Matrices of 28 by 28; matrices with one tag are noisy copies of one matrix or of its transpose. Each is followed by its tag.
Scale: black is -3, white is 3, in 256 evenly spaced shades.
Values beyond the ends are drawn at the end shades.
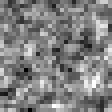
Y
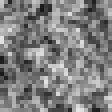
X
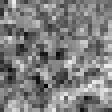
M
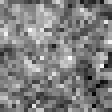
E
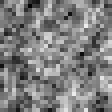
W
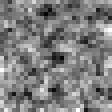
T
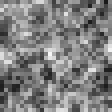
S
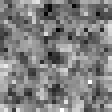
T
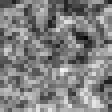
M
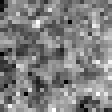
M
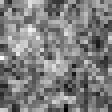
E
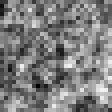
M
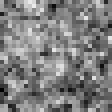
E
